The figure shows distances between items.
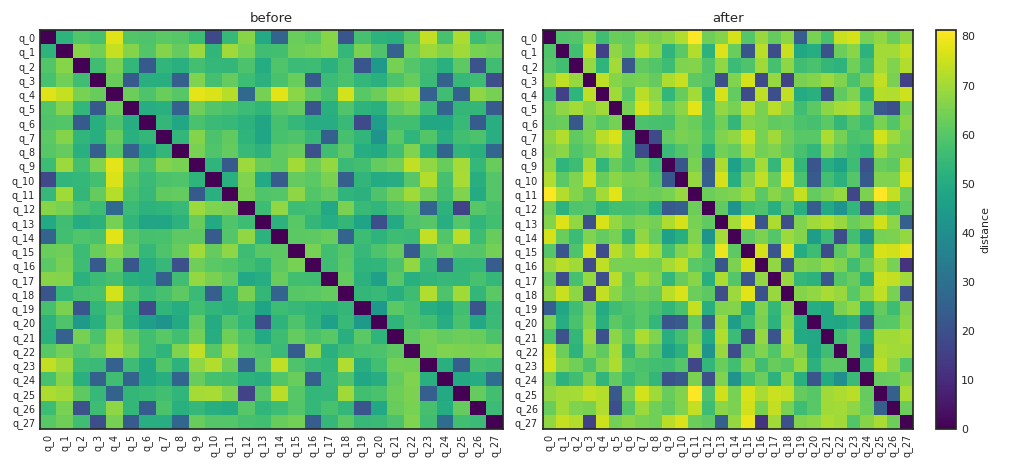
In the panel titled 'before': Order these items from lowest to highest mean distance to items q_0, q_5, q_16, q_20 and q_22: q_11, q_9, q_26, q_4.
q_26, q_11, q_9, q_4
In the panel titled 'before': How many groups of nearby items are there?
9
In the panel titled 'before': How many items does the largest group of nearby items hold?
6
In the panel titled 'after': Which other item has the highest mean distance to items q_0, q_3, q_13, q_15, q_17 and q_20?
q_25
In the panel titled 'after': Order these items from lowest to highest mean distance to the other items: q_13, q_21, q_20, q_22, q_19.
q_20, q_21, q_19, q_22, q_13
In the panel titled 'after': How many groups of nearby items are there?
9
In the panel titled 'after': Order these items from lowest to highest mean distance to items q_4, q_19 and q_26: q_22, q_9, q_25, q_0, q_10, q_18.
q_0, q_25, q_9, q_10, q_22, q_18
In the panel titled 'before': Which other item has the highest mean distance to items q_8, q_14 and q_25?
q_9
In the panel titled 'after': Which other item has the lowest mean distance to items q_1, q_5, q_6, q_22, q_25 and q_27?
q_26
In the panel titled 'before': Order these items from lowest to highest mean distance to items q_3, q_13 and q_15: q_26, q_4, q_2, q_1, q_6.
q_6, q_2, q_26, q_1, q_4
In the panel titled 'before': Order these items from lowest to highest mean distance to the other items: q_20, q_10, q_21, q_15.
q_20, q_10, q_21, q_15
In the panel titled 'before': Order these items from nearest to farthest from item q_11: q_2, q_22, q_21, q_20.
q_2, q_20, q_21, q_22
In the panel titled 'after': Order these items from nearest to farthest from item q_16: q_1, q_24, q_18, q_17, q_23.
q_18, q_23, q_24, q_17, q_1
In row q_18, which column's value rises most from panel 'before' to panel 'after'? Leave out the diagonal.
q_10
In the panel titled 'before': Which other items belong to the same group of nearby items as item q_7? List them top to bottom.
q_17
